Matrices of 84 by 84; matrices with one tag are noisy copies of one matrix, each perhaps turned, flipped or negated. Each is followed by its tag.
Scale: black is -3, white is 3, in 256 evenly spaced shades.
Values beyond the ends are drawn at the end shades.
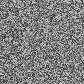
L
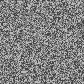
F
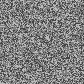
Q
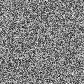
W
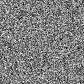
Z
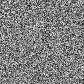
L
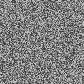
W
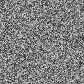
L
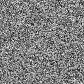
Z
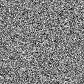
Z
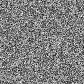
W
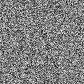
Q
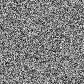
L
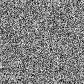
W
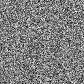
L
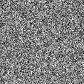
Q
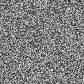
L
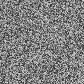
L
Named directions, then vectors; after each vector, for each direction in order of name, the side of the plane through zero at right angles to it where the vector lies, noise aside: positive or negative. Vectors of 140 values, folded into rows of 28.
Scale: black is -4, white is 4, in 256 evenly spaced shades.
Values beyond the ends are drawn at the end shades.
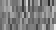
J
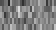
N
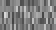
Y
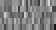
negative, negative, positive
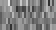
positive, negative, negative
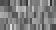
negative, positive, positive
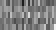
positive, positive, positive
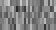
positive, negative, negative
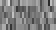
positive, negative, negative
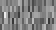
positive, negative, positive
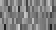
negative, negative, positive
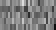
negative, negative, negative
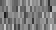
positive, positive, negative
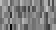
positive, negative, negative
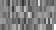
positive, positive, positive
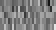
positive, positive, negative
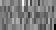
negative, negative, negative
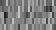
negative, positive, negative
